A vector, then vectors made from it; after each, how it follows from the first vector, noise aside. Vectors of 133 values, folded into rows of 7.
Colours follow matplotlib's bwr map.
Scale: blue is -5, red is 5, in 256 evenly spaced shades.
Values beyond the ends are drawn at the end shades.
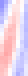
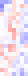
partly zeroed.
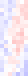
reversed, shrunk.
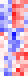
wrapped around, scaled up.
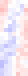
negated, shrunk.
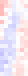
negated, shrunk.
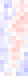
reversed, shrunk.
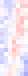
reversed, shrunk.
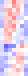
wrapped around.
